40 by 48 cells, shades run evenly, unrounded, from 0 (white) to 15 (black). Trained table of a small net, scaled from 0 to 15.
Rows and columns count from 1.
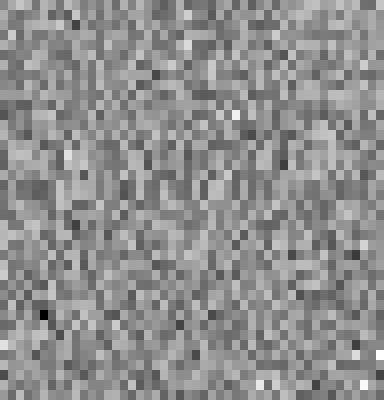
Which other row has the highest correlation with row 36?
21
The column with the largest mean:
7
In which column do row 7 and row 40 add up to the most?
42
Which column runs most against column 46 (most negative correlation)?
18
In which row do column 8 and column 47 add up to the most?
16
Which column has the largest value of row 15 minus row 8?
27
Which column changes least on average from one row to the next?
14
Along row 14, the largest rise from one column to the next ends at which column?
43
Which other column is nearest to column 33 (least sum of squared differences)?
17
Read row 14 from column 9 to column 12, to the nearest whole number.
9 4 6 7
